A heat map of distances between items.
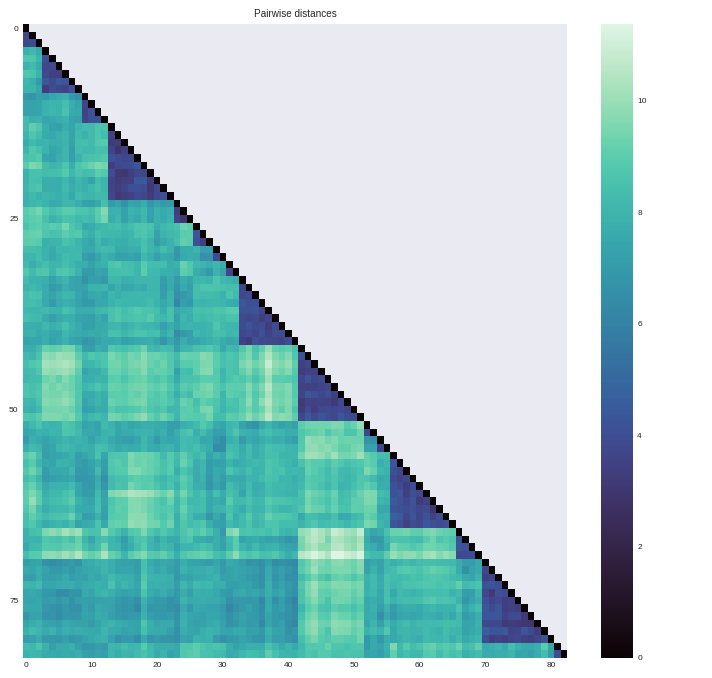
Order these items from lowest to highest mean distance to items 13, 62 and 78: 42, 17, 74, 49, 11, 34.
74, 17, 34, 11, 42, 49
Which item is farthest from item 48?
69
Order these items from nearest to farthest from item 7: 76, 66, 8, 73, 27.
8, 76, 73, 27, 66
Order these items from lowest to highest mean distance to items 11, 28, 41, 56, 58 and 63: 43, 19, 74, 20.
74, 20, 19, 43
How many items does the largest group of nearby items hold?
11
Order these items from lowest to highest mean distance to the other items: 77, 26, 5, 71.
77, 71, 5, 26
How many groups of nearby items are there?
16
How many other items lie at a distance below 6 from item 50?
9
